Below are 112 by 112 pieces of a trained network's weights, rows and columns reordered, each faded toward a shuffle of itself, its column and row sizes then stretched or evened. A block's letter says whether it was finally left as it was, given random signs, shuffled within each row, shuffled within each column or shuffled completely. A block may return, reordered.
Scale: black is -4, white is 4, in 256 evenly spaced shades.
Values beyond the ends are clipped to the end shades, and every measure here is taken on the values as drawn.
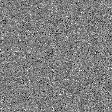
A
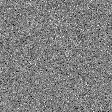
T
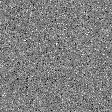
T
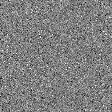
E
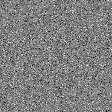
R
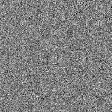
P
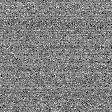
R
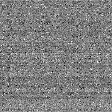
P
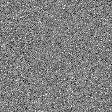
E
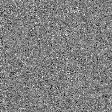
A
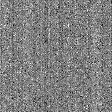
P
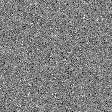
T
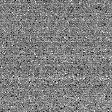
P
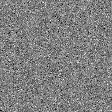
E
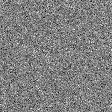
T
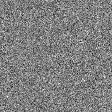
E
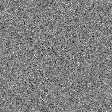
T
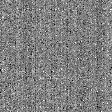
P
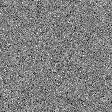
T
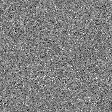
R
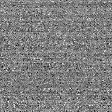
P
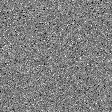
T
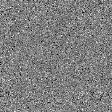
A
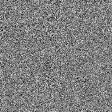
A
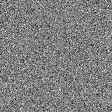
T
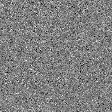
A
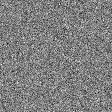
T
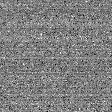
R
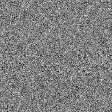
A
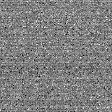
P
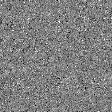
A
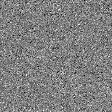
A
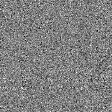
A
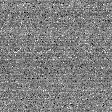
R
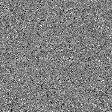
A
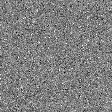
E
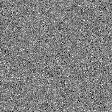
E
